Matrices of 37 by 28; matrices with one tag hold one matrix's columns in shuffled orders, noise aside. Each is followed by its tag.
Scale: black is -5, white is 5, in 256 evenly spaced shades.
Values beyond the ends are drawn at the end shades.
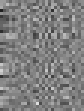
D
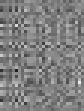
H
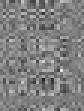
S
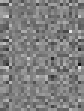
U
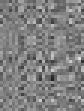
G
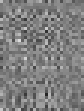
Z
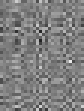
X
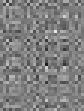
U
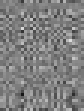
Z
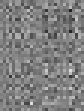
D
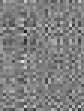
X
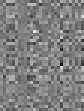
U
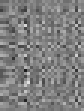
H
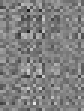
D
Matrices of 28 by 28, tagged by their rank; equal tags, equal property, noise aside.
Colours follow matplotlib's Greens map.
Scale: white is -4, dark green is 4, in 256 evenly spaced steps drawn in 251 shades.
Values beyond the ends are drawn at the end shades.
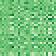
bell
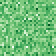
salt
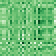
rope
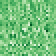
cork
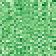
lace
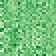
lace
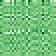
rope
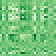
rope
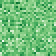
salt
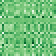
rope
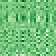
rope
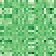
rope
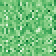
cork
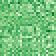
lace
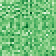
lace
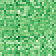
lace
